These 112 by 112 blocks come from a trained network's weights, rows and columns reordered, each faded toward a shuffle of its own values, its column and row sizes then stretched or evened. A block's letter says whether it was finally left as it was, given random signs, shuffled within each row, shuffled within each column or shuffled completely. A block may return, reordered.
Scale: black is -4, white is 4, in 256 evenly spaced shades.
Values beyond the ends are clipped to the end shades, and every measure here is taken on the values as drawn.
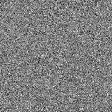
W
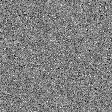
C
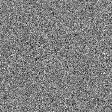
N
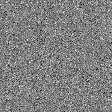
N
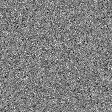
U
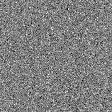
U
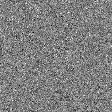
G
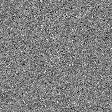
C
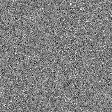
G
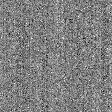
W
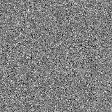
N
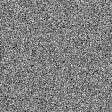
U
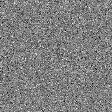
N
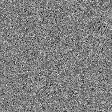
G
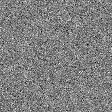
U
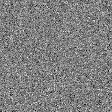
N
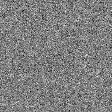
N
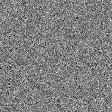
W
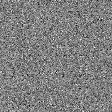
N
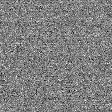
C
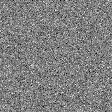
U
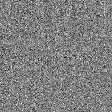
W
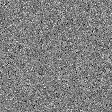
U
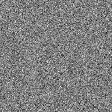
W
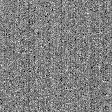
G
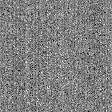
W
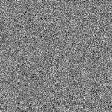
W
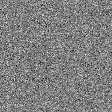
N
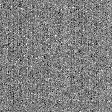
W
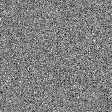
U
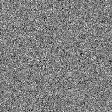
W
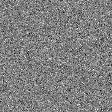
N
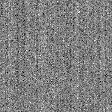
W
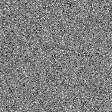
N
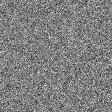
U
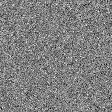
C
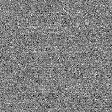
W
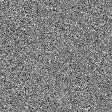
G
